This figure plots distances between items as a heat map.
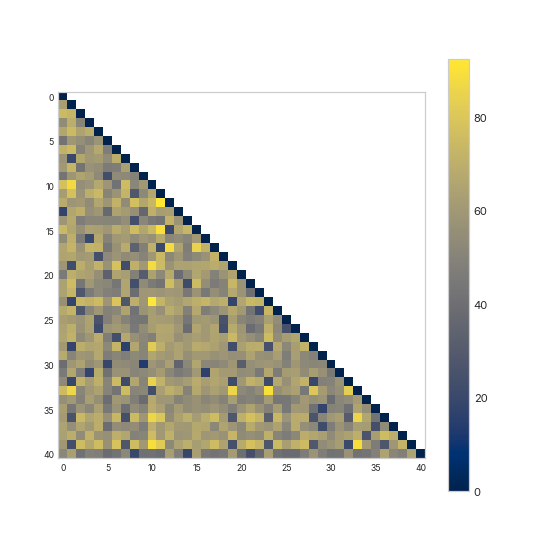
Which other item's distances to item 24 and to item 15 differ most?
12
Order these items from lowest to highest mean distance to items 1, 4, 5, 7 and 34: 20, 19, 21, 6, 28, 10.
28, 19, 20, 21, 6, 10
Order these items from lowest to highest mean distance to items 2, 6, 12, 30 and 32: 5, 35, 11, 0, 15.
5, 35, 15, 0, 11
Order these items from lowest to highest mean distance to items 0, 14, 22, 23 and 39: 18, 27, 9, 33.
9, 18, 27, 33
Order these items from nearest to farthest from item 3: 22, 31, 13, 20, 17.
31, 22, 13, 20, 17
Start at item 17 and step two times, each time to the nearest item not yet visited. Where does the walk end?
8
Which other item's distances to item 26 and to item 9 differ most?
30
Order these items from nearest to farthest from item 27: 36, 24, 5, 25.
5, 24, 25, 36
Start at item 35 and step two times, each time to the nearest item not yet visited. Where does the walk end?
37
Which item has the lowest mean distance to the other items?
40
